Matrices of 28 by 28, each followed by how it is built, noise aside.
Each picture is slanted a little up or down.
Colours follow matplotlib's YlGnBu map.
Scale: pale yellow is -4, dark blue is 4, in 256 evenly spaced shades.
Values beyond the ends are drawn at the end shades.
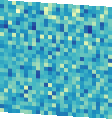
repeating columns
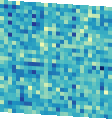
blocks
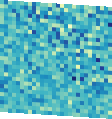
upper triangular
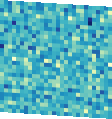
repeating columns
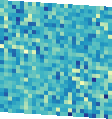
block diagonal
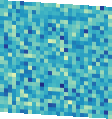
repeating rows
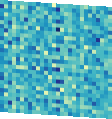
repeating rows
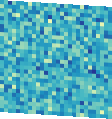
repeating columns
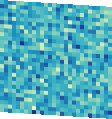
repeating columns
